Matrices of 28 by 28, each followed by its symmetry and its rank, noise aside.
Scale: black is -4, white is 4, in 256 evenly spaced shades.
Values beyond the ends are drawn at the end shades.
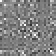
symmetric, rank four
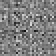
antisymmetric, rank six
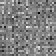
no symmetry, rank six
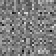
no symmetry, rank six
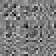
symmetric, rank four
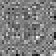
symmetric, rank four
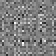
no symmetry, rank four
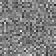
no symmetry, rank eight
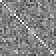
symmetric, rank eight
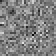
symmetric, rank six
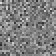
no symmetry, rank eight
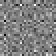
antisymmetric, rank four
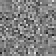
antisymmetric, rank eight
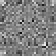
symmetric, rank four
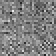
antisymmetric, rank eight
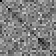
symmetric, rank eight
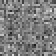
no symmetry, rank six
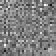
symmetric, rank four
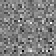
antisymmetric, rank six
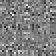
antisymmetric, rank eight
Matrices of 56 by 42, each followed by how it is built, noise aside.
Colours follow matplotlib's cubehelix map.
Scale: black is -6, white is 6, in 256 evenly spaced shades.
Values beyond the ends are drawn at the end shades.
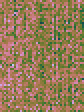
blocks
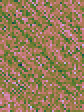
Toeplitz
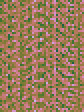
repeating rows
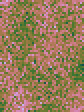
smooth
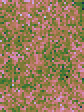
smooth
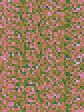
repeating rows
